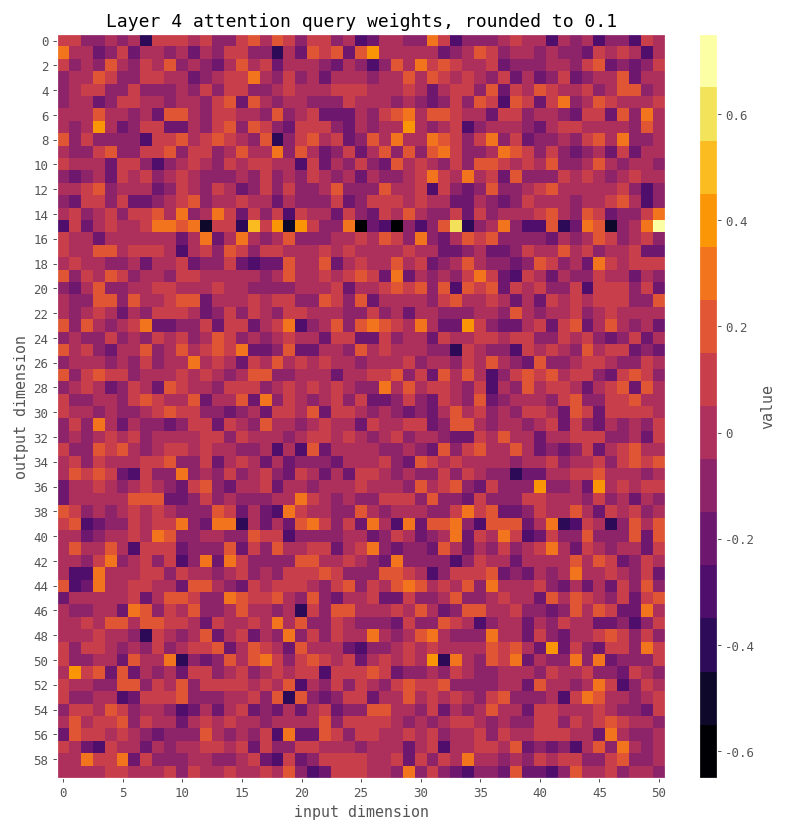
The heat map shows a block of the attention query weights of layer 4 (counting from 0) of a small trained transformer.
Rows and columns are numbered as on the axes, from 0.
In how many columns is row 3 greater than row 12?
20
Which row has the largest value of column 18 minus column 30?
15
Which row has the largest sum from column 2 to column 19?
47
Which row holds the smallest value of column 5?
53
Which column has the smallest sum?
39
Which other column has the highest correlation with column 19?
46
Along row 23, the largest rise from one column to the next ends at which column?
34
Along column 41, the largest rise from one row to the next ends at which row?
49
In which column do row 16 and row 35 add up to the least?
38
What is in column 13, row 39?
0.3
